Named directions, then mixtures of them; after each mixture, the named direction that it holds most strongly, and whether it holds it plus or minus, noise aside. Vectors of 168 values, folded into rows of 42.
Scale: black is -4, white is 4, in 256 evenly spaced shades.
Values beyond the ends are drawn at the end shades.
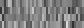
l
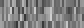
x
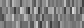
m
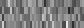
l, plus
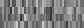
x, minus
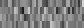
m, minus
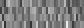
l, plus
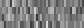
m, plus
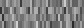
m, plus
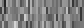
l, plus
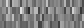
m, plus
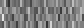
m, minus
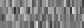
m, plus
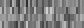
x, plus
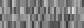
l, minus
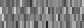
m, minus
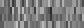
x, minus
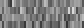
l, minus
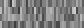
l, minus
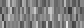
x, plus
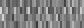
m, minus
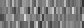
m, plus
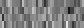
l, plus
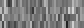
l, minus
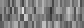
x, minus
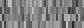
l, plus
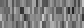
m, minus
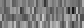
l, plus
